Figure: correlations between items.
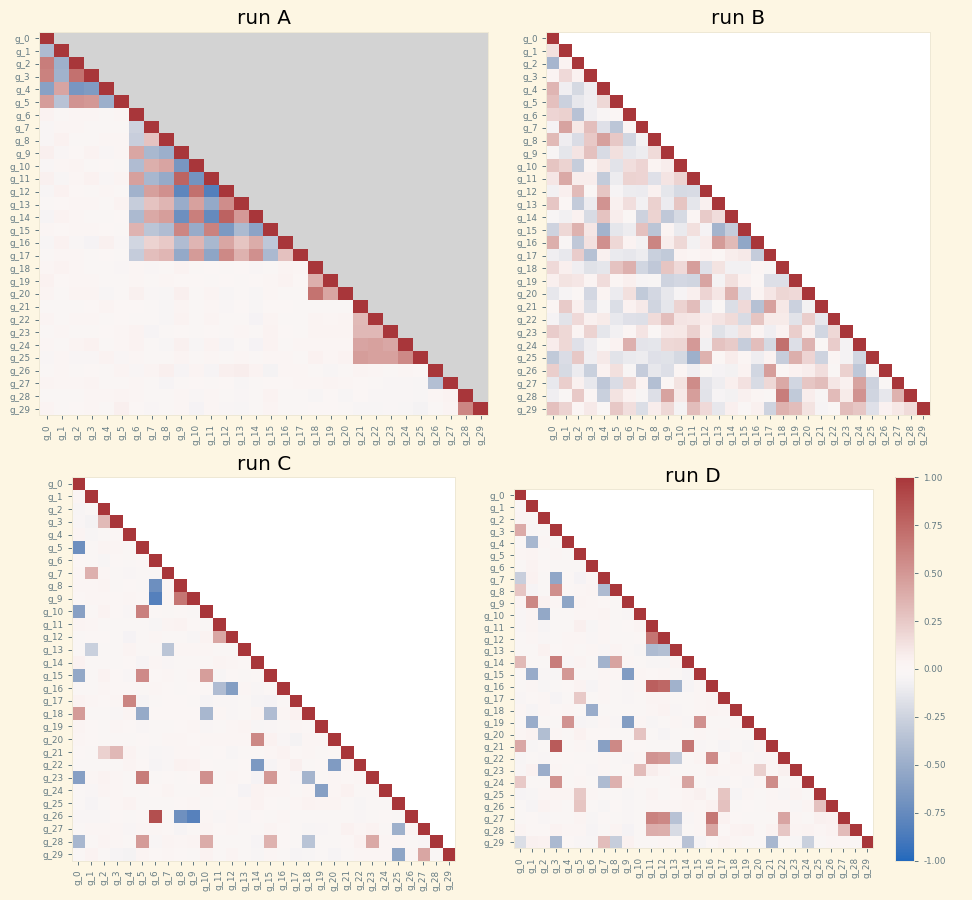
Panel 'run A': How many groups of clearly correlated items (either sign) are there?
6
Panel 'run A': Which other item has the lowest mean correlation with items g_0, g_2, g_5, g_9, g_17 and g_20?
g_4
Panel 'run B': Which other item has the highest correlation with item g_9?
g_28
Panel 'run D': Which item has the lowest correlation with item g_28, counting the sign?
g_13
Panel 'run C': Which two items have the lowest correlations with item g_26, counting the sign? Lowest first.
g_9, g_8
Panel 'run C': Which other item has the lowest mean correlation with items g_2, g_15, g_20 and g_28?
g_0
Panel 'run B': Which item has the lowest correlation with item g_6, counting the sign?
g_2
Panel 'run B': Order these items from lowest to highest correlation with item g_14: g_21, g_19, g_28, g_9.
g_9, g_21, g_28, g_19
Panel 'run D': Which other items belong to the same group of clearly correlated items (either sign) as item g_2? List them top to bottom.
g_10, g_20, g_23
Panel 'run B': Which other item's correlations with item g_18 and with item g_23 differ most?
g_24
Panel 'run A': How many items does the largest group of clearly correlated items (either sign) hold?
12
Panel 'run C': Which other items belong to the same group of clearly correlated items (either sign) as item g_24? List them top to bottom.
g_19
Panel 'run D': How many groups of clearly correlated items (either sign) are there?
6
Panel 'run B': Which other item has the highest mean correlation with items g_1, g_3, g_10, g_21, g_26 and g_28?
g_11
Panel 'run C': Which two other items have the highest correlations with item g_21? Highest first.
g_3, g_2
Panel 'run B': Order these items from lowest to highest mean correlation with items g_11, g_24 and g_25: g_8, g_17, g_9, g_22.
g_8, g_17, g_9, g_22
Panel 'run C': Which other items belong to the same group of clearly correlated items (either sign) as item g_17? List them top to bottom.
g_4
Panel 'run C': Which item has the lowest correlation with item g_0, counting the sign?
g_5
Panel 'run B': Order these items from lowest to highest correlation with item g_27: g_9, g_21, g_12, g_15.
g_12, g_9, g_15, g_21
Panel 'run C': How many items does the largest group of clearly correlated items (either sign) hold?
7
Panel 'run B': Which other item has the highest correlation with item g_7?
g_1
